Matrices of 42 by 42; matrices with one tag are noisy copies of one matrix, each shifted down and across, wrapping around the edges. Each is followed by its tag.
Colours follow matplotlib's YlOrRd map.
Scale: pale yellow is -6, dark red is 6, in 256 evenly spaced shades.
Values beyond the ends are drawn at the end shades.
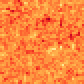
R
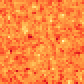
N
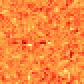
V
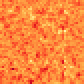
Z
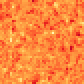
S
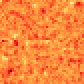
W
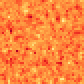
N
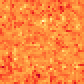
R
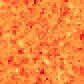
S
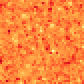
N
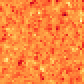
S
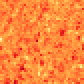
S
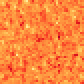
N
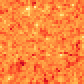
R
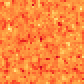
N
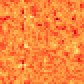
Z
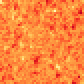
S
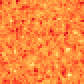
N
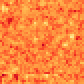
W
